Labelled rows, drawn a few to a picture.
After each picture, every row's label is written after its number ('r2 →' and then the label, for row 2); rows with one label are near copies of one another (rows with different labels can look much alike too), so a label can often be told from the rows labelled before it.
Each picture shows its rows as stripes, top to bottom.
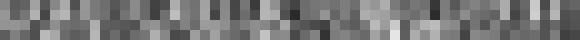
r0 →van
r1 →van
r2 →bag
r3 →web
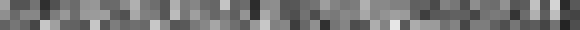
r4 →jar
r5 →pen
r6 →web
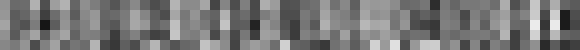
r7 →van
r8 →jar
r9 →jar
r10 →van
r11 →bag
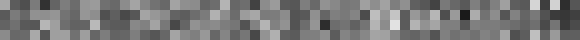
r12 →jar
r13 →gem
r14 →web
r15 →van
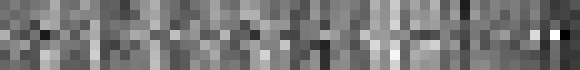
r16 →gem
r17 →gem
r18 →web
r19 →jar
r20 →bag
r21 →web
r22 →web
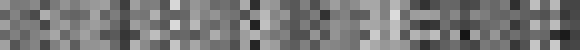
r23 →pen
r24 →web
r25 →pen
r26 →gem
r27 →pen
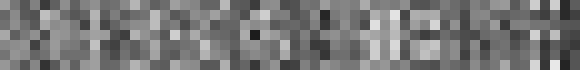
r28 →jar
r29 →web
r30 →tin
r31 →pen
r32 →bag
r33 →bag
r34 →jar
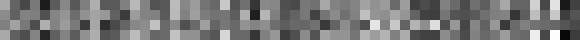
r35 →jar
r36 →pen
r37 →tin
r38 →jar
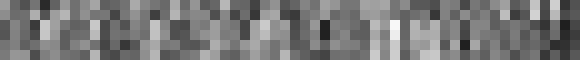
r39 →jar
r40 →van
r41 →web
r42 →web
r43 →gem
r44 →bag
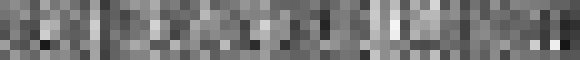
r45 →tin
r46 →bag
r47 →web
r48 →web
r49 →jar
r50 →tin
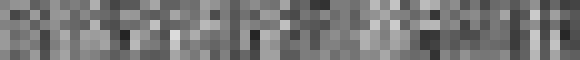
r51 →bag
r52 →van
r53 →bag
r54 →pen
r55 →pen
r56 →van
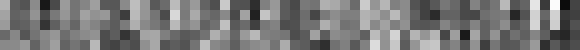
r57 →jar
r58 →pen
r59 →jar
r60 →gem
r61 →bag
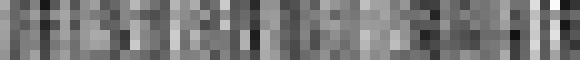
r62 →jar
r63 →van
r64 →jar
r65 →pen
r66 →pen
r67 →van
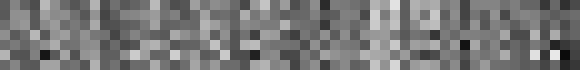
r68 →web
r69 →tin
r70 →bag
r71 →van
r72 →gem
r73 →jar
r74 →web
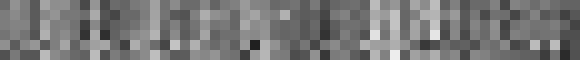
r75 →tin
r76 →bag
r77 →tin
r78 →tin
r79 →pen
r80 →web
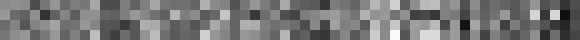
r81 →bag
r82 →jar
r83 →gem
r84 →bag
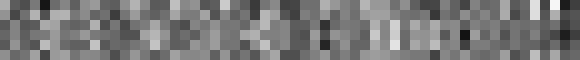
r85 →jar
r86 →van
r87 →web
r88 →gem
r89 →web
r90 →van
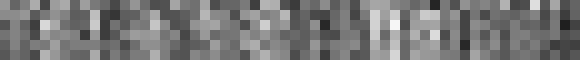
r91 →van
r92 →bag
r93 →web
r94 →tin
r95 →gem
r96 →web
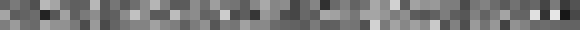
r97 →web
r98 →jar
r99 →tin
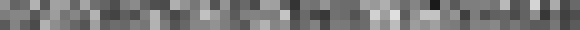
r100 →van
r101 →bag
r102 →web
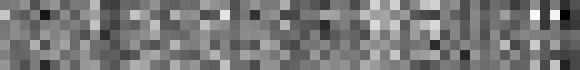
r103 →bag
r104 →jar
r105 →bag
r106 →tin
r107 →van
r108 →gem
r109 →jar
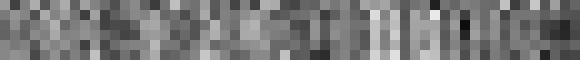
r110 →van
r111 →tin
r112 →gem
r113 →gem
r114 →tin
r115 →bag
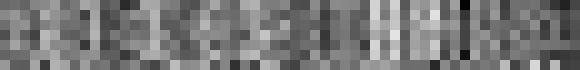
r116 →gem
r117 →tin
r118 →bag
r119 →web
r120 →tin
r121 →gem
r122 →van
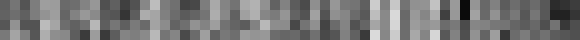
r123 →gem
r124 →gem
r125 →web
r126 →tin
